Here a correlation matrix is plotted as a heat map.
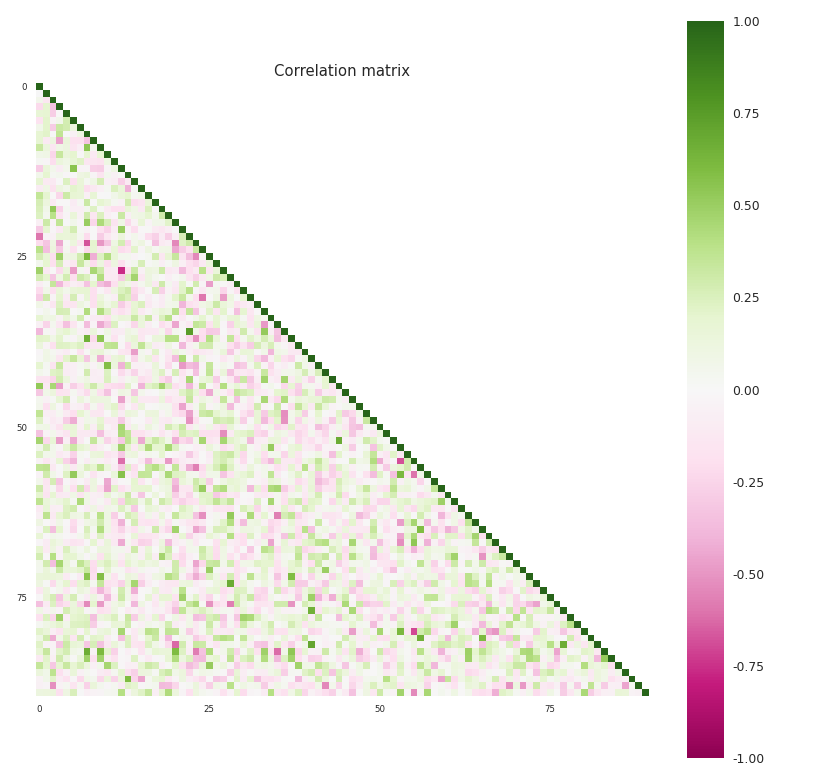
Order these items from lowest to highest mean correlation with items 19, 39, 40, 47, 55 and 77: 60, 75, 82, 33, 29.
33, 29, 60, 75, 82
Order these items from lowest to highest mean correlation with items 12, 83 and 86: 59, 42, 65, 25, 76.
59, 76, 65, 42, 25
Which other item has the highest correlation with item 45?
76
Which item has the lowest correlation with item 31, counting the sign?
24
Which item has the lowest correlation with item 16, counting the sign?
55
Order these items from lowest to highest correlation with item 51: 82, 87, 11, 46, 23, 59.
46, 59, 11, 82, 23, 87
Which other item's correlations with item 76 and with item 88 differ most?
28
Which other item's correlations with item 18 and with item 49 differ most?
69
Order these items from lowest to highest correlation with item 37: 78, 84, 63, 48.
48, 78, 63, 84
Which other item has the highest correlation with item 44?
52
